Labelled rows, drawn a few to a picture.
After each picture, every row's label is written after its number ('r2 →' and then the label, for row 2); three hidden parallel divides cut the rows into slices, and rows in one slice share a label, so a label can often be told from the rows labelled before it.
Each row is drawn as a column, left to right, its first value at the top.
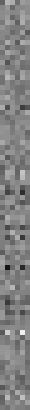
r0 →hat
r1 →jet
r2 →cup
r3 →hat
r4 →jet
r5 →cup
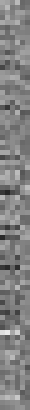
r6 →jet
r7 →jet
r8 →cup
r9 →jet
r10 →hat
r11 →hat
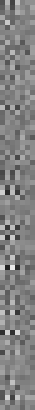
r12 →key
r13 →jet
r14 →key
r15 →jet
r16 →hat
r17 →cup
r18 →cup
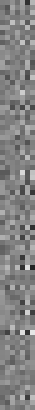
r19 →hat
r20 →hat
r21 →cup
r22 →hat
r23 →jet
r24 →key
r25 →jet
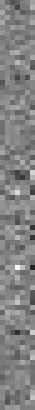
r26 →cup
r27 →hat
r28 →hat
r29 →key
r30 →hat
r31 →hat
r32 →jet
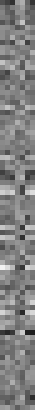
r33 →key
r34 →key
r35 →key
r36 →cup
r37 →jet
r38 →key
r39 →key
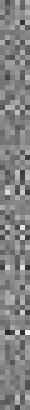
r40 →cup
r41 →key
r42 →hat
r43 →jet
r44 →key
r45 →jet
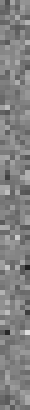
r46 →hat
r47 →key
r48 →cup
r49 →hat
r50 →cup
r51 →jet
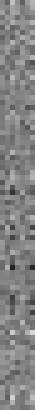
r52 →cup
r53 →hat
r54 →jet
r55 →cup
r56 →hat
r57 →cup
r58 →jet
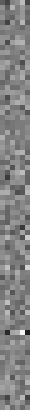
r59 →hat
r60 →key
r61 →cup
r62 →cup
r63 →jet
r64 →key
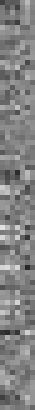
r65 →key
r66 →key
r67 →hat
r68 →key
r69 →cup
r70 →jet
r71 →cup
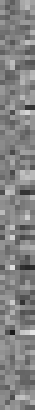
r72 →cup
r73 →hat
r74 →key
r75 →cup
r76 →jet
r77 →jet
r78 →jet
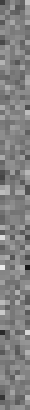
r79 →key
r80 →hat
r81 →cup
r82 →hat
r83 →hat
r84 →jet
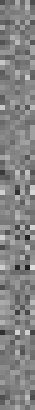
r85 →key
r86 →hat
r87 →hat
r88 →jet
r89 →hat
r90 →jet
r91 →key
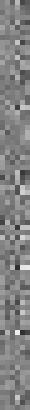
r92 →hat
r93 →cup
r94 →hat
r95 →jet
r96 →key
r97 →key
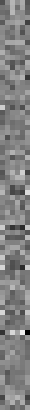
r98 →key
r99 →cup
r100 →jet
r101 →cup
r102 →jet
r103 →key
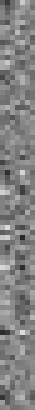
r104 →key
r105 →key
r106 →hat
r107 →cup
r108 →jet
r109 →cup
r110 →hat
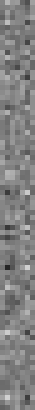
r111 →cup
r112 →jet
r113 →cup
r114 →cup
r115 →hat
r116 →key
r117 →cup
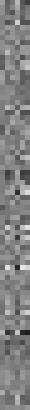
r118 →cup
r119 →key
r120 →hat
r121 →jet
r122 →key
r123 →key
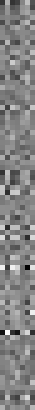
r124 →key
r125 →jet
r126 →key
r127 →key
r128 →cup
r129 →jet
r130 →key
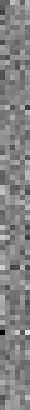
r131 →key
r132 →hat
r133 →cup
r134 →cup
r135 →hat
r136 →jet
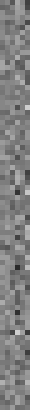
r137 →hat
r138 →hat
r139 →hat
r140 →jet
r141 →cup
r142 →key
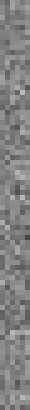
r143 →cup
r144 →hat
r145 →cup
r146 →cup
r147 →cup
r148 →cup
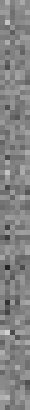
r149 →cup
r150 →jet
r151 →hat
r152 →cup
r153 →cup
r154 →cup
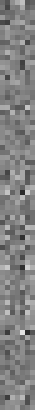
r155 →hat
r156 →key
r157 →cup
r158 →cup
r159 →jet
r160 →key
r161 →hat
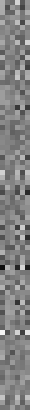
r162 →jet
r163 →hat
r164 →hat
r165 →jet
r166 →key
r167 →jet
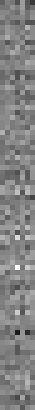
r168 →hat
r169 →hat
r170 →hat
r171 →key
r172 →cup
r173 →key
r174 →hat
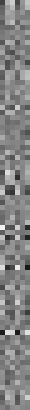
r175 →key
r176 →jet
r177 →jet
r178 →key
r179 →cup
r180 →jet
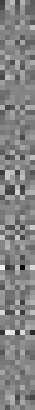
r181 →key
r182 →jet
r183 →jet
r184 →key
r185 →jet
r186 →hat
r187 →key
